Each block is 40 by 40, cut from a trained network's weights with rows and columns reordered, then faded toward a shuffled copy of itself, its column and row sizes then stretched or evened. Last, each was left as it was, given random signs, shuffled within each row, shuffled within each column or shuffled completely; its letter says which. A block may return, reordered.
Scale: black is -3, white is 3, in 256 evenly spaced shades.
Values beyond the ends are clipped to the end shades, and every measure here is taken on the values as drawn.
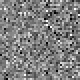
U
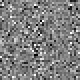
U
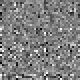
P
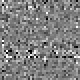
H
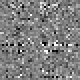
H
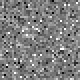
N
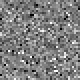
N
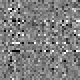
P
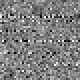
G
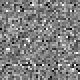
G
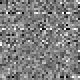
P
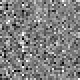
U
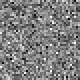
N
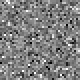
N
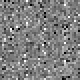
U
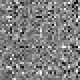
P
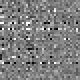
H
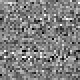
G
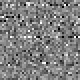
G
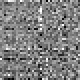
P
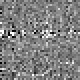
H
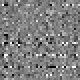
P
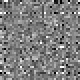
H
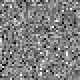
N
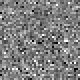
G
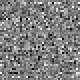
G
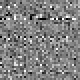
H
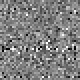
G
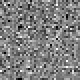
P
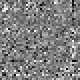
P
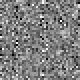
U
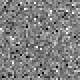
N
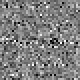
G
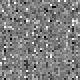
U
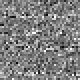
G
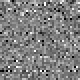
G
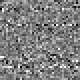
G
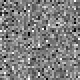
U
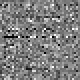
H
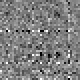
P
